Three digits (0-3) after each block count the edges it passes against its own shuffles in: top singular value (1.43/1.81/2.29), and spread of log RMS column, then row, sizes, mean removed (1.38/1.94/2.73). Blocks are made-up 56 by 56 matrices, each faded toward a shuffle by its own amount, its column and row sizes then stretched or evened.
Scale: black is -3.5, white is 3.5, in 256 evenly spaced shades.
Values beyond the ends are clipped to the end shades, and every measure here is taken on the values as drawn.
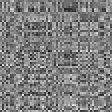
3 1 3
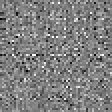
2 0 2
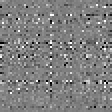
2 2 3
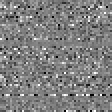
1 0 3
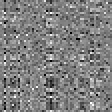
3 2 0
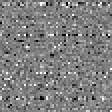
2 0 2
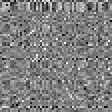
3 0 2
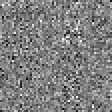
0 2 0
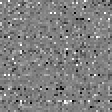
0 1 2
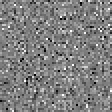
2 0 0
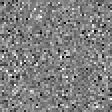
1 1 1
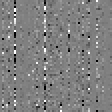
2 3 0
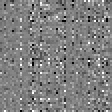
2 3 2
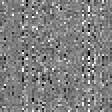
2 3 0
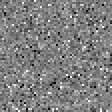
0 0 0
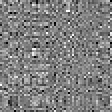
3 2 1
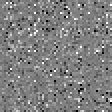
0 2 1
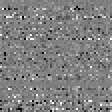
0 0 3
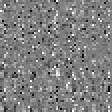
2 2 0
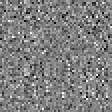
2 1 1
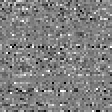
1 0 3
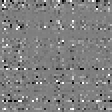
1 2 3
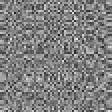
3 2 2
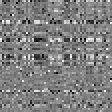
3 0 3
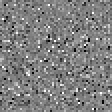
0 0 1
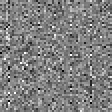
2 2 0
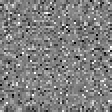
2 1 0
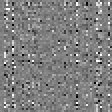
2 3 1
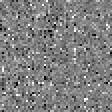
1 1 1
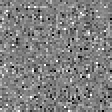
1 0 1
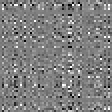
3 3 3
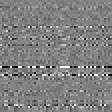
3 0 3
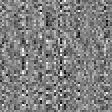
3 3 1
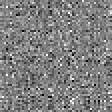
2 1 1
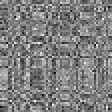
3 1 1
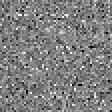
0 0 1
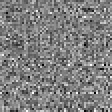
2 0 2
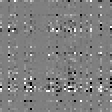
1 3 3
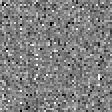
0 1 1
